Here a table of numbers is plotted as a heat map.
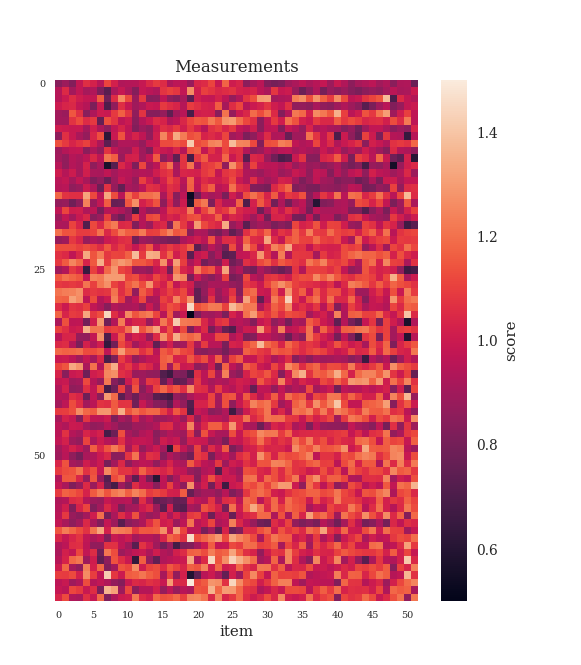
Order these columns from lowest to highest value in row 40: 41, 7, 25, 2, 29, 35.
2, 25, 35, 41, 29, 7
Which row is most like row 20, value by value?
55
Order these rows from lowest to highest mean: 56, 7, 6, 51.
6, 7, 56, 51
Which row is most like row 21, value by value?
56
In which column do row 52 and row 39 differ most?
16
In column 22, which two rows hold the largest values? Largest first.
64, 68
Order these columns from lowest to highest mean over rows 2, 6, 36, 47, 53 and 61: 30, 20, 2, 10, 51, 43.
20, 43, 10, 2, 51, 30
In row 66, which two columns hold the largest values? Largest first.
7, 50
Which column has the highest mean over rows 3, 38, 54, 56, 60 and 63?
33
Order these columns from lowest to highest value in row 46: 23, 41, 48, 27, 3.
41, 27, 3, 48, 23
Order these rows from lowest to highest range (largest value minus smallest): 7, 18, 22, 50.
18, 50, 22, 7
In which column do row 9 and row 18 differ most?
13
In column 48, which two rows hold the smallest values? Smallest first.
11, 2
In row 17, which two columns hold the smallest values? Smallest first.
11, 44
